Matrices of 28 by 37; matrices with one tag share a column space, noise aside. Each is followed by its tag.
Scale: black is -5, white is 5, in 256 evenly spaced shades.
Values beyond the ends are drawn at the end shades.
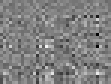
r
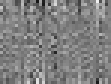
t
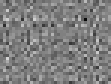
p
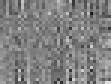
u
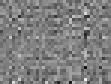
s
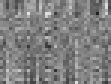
u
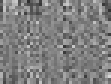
t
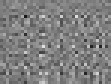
r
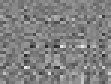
r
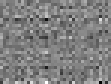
s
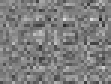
p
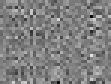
s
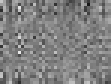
t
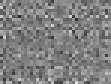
s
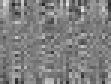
t
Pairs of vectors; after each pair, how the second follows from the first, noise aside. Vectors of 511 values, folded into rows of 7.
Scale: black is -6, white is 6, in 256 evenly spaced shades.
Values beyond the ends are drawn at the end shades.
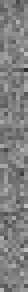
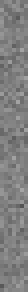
wrapped around, shrunk.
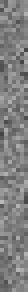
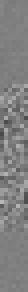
partly zeroed.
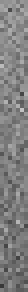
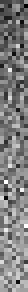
reversed, scaled up.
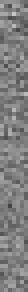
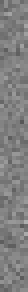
wrapped around, shrunk.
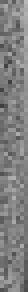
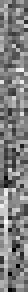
wrapped around, scaled up.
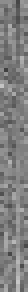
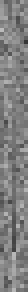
wrapped around, negated.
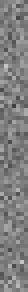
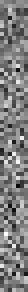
wrapped around, scaled up.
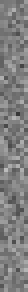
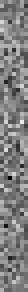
reversed, scaled up.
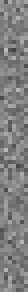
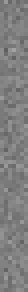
negated, shrunk.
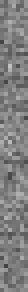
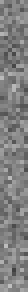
wrapped around, negated.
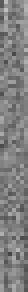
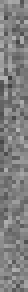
wrapped around, negated.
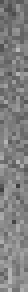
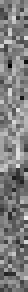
wrapped around, scaled up.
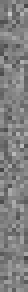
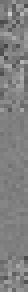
partly zeroed.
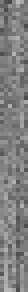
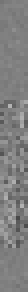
partly zeroed.
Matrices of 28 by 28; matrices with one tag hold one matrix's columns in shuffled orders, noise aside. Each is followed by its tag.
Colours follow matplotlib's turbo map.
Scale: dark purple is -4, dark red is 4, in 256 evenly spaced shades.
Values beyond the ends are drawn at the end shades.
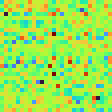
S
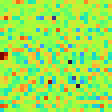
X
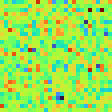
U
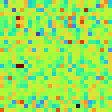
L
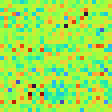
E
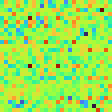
L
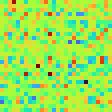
S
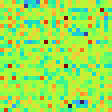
L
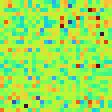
L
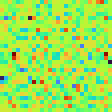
X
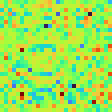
E
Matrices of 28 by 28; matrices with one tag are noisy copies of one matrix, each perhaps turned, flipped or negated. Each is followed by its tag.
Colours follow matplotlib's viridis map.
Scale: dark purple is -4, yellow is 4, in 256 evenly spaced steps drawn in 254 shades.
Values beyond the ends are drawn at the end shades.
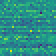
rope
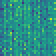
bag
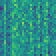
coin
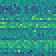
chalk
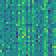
rope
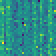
coin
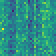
chalk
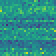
chalk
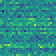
rope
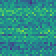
chalk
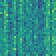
coin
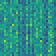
rope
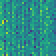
bag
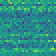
coin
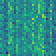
coin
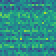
coin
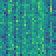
coin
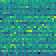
bag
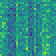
chalk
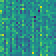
bag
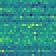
coin
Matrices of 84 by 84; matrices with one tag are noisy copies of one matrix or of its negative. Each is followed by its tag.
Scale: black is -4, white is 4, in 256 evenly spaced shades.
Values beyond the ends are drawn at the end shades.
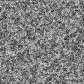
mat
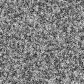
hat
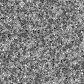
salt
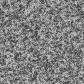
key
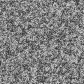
mat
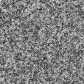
key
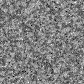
key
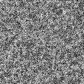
salt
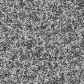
salt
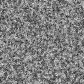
hat
